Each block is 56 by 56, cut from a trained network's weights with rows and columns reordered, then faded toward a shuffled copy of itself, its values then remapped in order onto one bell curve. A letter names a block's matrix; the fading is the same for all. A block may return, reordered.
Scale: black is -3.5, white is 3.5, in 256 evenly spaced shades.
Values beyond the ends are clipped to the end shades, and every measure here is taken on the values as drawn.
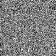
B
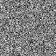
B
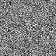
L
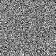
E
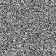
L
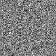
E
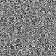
E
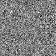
B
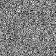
L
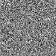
B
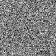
L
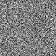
B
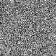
B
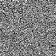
B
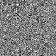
E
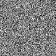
E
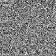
B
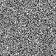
B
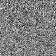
L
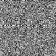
E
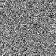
B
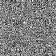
L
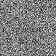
L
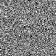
B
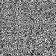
E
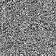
L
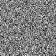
B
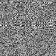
E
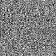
B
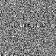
E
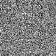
B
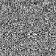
E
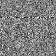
E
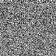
L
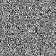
B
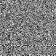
E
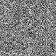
E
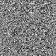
L
